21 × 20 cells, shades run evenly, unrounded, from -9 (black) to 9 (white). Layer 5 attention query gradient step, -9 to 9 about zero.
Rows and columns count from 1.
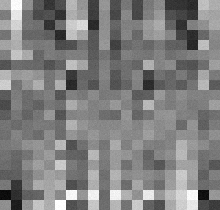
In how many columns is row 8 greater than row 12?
9
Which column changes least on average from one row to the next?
10
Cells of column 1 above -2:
15
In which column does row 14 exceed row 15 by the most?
7
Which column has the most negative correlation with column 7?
4
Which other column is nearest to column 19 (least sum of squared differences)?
1
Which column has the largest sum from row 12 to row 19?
17
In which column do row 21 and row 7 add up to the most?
6
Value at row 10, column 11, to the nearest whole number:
0
